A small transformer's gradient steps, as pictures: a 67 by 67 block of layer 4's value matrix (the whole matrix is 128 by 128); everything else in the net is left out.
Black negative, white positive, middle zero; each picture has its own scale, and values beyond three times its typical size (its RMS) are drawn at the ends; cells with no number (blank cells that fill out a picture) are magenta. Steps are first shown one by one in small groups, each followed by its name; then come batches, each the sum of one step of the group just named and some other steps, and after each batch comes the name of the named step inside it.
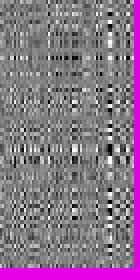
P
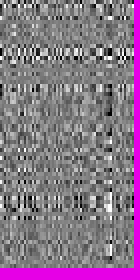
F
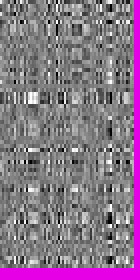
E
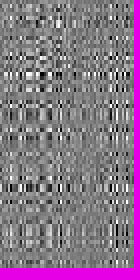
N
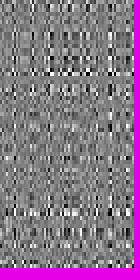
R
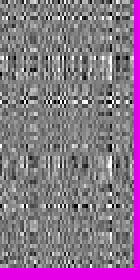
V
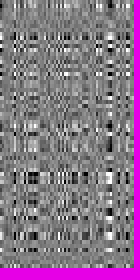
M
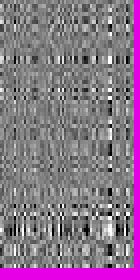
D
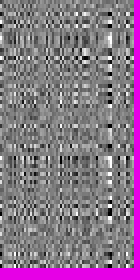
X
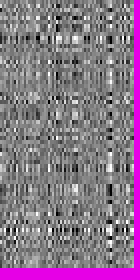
E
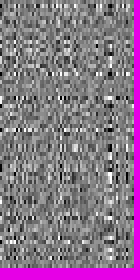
M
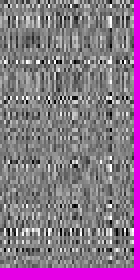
V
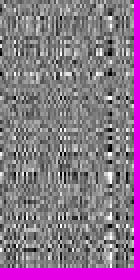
M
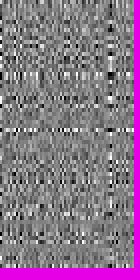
M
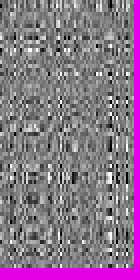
M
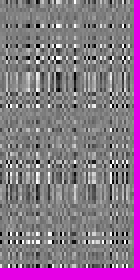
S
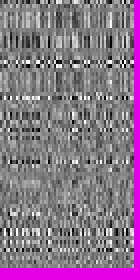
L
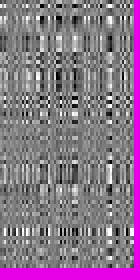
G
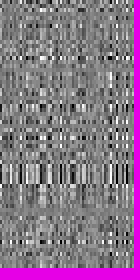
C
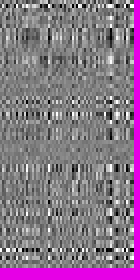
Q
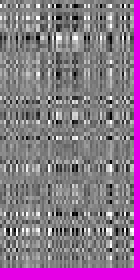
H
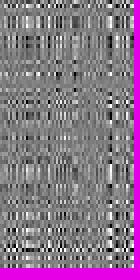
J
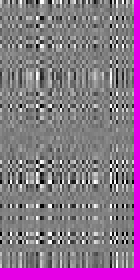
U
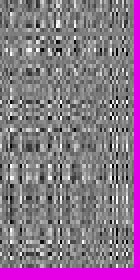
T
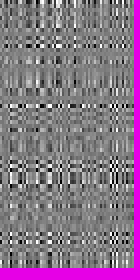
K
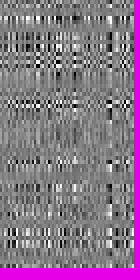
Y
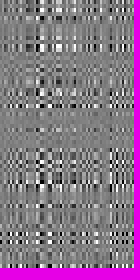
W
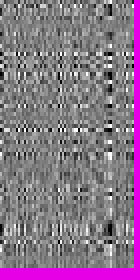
L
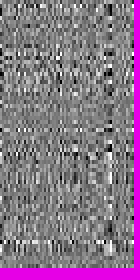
S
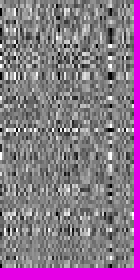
H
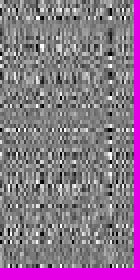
W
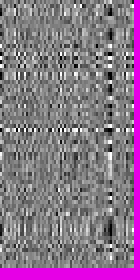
Q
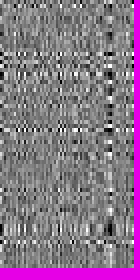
L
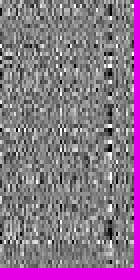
U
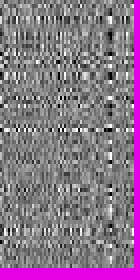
Y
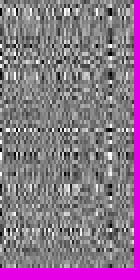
L
